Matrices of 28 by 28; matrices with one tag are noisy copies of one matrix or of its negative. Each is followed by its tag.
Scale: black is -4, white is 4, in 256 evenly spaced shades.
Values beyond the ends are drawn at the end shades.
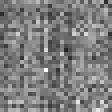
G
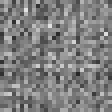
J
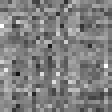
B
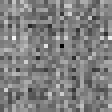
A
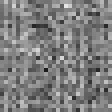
A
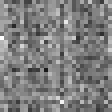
G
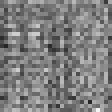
G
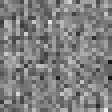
J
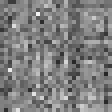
B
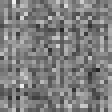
A
